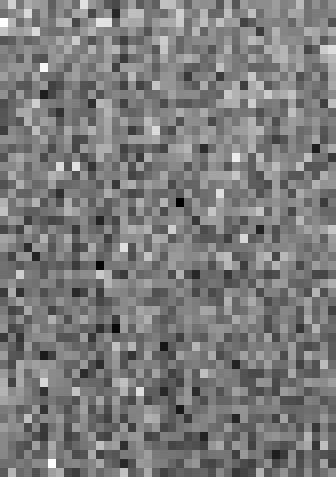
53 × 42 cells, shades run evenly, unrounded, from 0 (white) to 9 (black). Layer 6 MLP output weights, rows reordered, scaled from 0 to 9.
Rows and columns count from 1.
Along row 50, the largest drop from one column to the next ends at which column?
41
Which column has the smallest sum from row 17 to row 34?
28
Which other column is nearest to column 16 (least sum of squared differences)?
18
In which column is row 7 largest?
16
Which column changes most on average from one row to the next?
13
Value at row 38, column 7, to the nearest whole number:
4
